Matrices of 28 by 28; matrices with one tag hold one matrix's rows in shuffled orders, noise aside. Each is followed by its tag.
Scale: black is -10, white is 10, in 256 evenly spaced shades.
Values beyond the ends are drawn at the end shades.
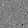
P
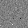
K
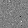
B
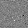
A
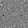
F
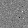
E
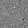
A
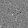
K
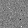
B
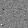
F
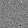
B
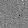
E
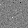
K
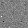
F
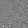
P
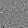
F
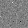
K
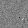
E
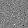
A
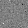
P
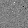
A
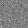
F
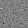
F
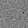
A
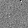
B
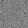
F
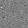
F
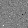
P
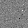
E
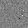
E
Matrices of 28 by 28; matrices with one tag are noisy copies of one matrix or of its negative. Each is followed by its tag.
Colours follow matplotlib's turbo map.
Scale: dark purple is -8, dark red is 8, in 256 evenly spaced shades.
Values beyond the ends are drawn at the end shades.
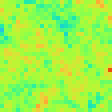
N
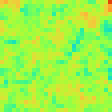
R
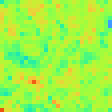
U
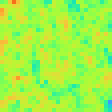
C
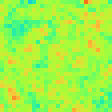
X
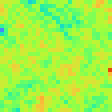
N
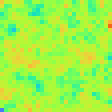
U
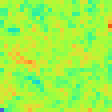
U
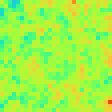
C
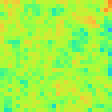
R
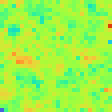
U
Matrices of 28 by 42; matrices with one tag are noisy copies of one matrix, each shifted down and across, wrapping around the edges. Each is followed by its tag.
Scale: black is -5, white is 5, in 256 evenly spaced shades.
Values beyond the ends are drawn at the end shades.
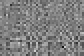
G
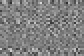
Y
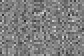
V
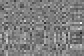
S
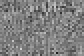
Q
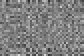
G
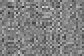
V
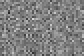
V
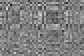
S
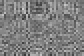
S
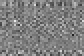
Y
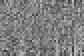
Q
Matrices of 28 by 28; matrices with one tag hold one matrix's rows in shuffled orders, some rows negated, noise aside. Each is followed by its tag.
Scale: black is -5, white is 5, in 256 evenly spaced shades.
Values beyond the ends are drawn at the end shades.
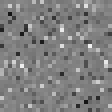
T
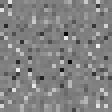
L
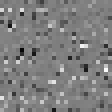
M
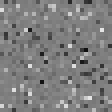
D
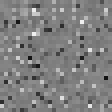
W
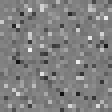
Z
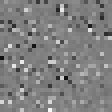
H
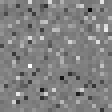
Z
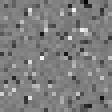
D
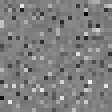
T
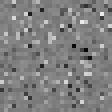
D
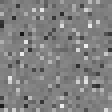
T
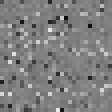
H
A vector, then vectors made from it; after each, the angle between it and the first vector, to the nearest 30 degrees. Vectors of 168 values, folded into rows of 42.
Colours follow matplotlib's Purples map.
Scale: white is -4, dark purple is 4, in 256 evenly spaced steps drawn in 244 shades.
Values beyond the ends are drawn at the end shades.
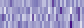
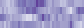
60 degrees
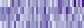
90 degrees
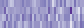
150 degrees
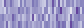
30 degrees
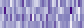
150 degrees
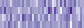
150 degrees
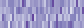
60 degrees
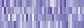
120 degrees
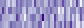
90 degrees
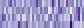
30 degrees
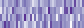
120 degrees
